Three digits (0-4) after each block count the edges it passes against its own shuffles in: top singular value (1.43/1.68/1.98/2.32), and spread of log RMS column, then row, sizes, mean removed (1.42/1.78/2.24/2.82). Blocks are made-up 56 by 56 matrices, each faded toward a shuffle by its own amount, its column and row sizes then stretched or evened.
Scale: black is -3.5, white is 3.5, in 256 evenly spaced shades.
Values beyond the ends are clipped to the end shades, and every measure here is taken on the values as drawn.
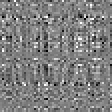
4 2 4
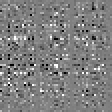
2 4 4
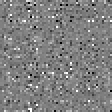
0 2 2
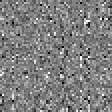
1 3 1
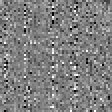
1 4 0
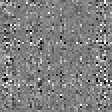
0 4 2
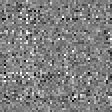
1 2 3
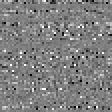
0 0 4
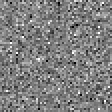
0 2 0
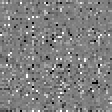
2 1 2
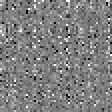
2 3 1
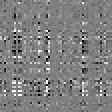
4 4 4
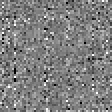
1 3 0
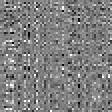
3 4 2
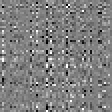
4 4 3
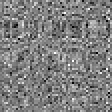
4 1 0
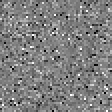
0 0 0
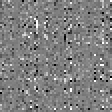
1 4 2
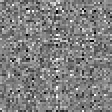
2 2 2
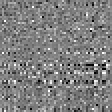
4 2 3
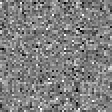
2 1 0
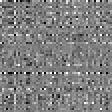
4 1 4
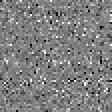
1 1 1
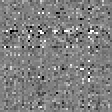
1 3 3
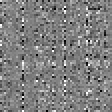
3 4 1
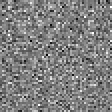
3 0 0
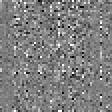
0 4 2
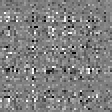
3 3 4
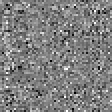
2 1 1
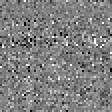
0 1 3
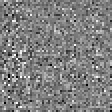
1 3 2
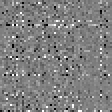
2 2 3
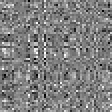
4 3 0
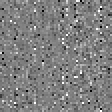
0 3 0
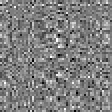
4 3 0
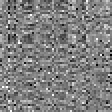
4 2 0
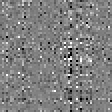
2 4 2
